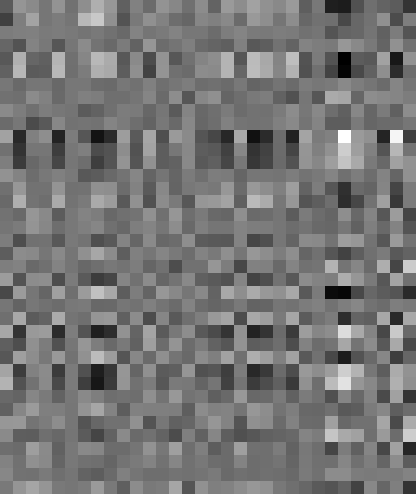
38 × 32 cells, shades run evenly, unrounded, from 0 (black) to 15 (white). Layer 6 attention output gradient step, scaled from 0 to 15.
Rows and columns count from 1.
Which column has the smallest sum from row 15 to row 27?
26
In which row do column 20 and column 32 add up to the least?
11
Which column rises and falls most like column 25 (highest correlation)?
15
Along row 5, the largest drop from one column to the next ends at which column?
31
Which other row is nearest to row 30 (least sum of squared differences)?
29
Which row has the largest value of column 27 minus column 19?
30
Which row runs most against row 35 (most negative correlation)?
21
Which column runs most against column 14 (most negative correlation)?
32
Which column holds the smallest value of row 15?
27
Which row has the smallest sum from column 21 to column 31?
23
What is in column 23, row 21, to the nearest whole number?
8
